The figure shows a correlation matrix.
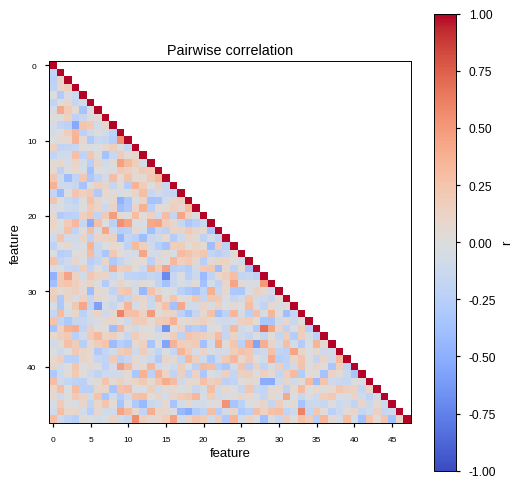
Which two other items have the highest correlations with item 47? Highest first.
11, 16
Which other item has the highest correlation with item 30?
21
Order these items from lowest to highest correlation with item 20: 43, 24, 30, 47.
30, 43, 24, 47
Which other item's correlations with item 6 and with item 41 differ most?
32
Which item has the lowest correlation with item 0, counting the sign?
28
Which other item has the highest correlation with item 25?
12
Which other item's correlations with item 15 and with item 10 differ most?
35
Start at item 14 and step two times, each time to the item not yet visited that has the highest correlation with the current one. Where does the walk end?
9
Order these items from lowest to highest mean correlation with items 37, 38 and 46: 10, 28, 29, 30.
30, 10, 28, 29
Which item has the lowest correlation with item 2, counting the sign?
15
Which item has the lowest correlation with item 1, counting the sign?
17
